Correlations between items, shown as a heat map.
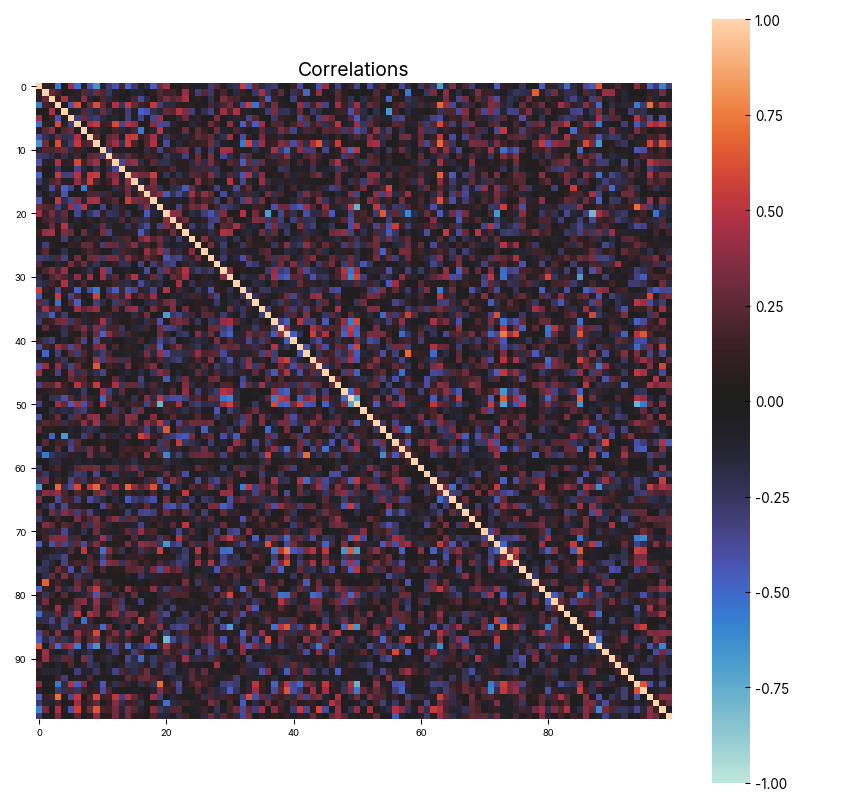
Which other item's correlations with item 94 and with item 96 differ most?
3
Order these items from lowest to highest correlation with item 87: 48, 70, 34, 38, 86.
34, 48, 70, 86, 38
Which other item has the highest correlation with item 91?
28
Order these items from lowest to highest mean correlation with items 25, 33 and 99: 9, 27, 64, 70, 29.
29, 64, 70, 27, 9
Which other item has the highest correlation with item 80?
30
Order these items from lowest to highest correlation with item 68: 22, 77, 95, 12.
22, 77, 95, 12
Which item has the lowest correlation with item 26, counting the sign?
54
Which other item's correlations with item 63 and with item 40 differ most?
9
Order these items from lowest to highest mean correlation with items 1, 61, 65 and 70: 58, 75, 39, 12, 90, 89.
58, 12, 75, 90, 39, 89
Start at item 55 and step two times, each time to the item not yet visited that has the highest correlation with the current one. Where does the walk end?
84
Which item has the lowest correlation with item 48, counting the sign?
73
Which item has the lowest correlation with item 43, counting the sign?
80
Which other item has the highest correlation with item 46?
97
